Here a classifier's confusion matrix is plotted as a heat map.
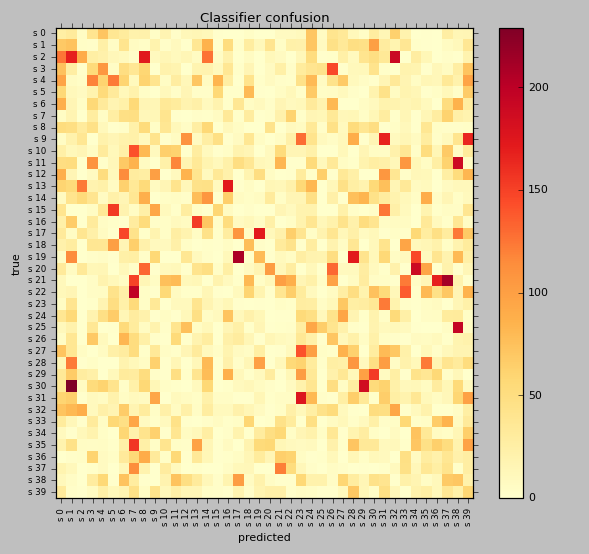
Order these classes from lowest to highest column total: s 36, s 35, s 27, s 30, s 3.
s 36, s 27, s 35, s 3, s 30
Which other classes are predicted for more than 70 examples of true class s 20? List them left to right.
s 8, s 26, s 34, s 35
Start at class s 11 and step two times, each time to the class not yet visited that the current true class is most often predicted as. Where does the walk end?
s 17
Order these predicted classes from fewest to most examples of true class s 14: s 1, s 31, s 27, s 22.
s 27, s 22, s 31, s 1
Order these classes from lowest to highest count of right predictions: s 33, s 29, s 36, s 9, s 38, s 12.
s 36, s 9, s 33, s 38, s 12, s 29
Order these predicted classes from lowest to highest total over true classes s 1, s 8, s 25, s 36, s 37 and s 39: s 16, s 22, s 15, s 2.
s 15, s 2, s 16, s 22
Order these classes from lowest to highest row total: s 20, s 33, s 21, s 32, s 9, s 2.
s 33, s 32, s 20, s 9, s 2, s 21
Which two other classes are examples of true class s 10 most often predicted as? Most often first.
s 7, s 8
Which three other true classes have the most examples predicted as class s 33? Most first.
s 22, s 21, s 11
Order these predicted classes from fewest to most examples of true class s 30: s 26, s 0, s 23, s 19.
s 19, s 23, s 0, s 26
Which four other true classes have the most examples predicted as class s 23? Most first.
s 31, s 27, s 9, s 29
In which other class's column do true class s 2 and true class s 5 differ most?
s 32
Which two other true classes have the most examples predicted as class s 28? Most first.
s 19, s 9
